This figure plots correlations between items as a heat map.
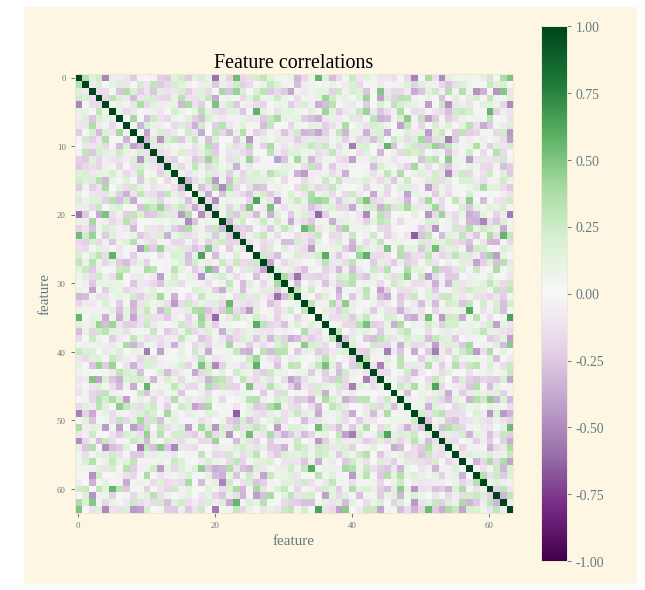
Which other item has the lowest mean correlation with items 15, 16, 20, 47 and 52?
63
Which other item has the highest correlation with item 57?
34
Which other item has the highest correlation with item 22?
33
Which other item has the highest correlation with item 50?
9
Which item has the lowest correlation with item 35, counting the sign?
20
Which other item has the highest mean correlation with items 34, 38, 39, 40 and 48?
57
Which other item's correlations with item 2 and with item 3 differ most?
44
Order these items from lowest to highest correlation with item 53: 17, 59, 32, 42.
42, 59, 17, 32
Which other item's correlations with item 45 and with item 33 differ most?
52
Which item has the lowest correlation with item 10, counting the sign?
40
